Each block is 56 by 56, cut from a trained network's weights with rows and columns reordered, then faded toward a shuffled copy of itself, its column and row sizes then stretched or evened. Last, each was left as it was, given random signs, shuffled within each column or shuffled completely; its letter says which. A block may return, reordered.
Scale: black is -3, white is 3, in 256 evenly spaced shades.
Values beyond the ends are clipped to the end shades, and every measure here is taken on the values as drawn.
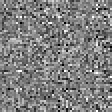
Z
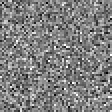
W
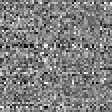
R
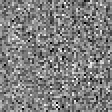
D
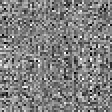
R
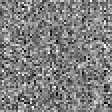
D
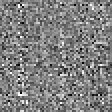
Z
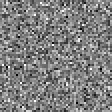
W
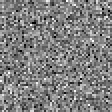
W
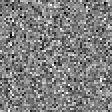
D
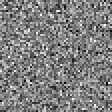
W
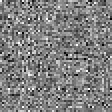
R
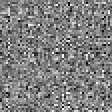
R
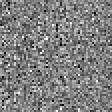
D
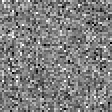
D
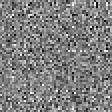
R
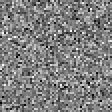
W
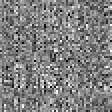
R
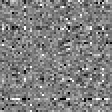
R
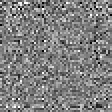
R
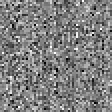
D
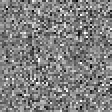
Z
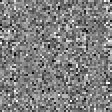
D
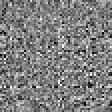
R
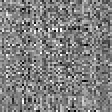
R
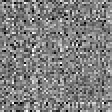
R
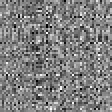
R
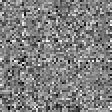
Z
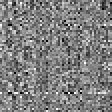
R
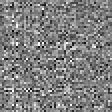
R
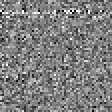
Z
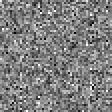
D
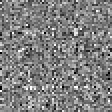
R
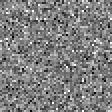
W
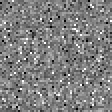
W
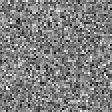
W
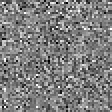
Z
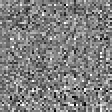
Z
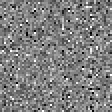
D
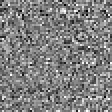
Z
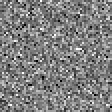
W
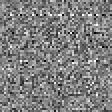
Z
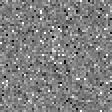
W
